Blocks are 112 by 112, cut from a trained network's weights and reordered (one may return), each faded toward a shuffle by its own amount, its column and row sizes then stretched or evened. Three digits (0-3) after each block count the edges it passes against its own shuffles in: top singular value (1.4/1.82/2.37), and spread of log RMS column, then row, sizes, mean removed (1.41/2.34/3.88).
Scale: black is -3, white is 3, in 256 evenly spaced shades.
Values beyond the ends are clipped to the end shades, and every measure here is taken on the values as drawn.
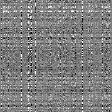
3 3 1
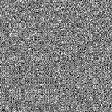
3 0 0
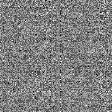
0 2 1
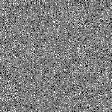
1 2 0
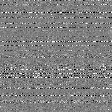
1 0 3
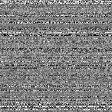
2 0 3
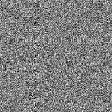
3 1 0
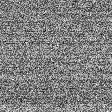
1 0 0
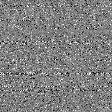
1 0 2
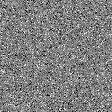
1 0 0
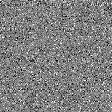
2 0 1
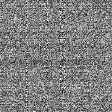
1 2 0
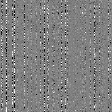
2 3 0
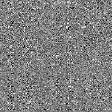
0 2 2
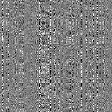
3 3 0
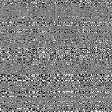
3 1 3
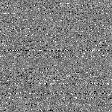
0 0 2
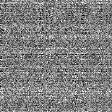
2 2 1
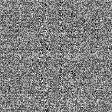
0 2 0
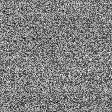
0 0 1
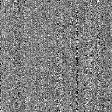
1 2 0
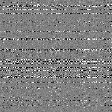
3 1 3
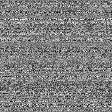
1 0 3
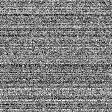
3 0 2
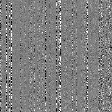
1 3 0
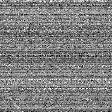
3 1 2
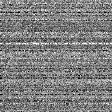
3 1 2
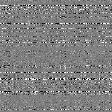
1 1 3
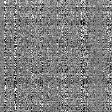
2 3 0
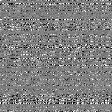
3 0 3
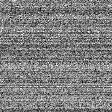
3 1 1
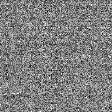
0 2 1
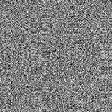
3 0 0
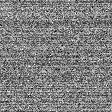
2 0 0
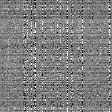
3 3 0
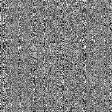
0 3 0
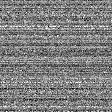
3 0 2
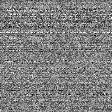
2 1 2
